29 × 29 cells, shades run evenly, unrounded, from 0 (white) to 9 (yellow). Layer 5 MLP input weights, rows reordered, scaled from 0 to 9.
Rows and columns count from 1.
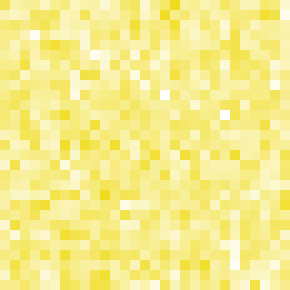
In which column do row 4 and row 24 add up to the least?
4
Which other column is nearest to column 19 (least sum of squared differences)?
22
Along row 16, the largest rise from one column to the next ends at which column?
19
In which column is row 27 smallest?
24
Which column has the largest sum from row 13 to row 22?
10
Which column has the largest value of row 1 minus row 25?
18
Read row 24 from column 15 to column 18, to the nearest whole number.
5 4 3 2
